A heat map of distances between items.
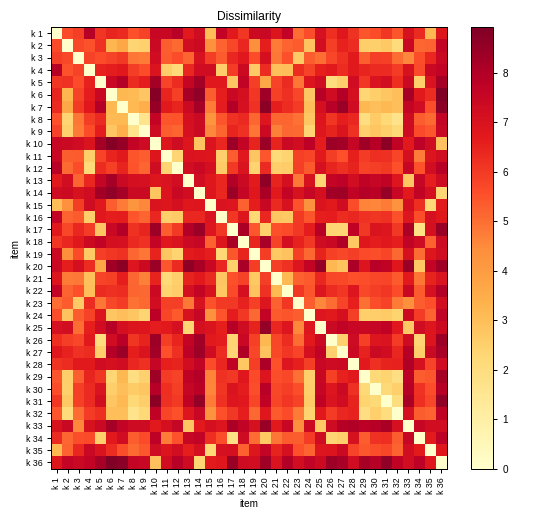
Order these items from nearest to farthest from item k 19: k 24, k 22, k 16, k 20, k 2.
k 16, k 22, k 2, k 24, k 20
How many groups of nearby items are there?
8
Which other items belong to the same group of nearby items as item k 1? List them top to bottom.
k 15, k 35
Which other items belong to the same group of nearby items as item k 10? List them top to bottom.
k 14, k 36
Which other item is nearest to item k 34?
k 17
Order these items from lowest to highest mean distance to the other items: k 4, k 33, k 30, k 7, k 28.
k 30, k 4, k 7, k 28, k 33
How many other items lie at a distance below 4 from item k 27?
5
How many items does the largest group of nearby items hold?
10
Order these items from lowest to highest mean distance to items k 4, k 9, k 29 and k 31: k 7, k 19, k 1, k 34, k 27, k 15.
k 7, k 19, k 15, k 34, k 1, k 27
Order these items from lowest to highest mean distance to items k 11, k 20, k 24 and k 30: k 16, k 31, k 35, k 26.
k 31, k 16, k 26, k 35
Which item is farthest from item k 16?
k 1
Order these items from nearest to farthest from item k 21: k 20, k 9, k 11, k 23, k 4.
k 11, k 4, k 9, k 23, k 20
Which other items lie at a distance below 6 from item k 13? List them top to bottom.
k 3, k 23, k 25, k 33
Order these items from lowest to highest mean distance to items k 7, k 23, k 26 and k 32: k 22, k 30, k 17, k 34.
k 30, k 34, k 17, k 22
